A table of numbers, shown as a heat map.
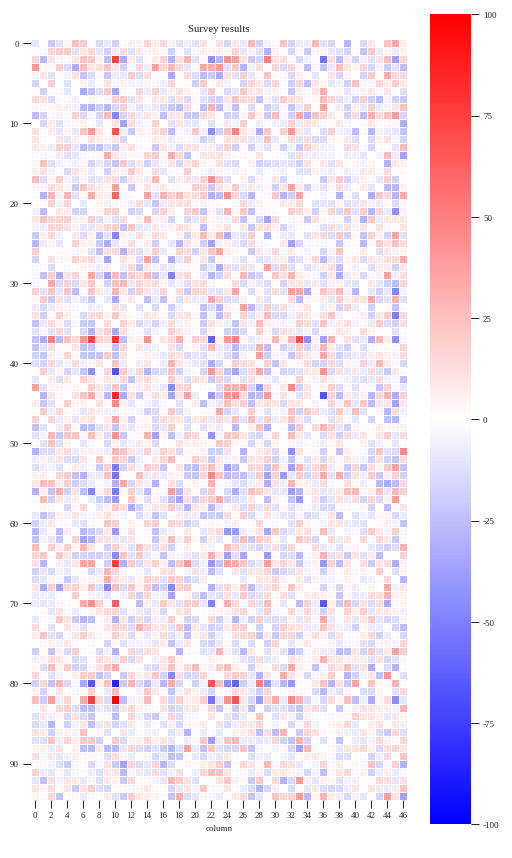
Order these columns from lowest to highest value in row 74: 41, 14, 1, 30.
30, 14, 41, 1
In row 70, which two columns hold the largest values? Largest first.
10, 7
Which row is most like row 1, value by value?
22
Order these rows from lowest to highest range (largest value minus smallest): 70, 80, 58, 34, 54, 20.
20, 58, 34, 54, 70, 80
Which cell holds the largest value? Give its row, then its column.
82, 10
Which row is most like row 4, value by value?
69
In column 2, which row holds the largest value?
37
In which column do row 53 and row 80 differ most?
7
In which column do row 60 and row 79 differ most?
17
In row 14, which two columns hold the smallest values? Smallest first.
46, 19
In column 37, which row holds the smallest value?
80
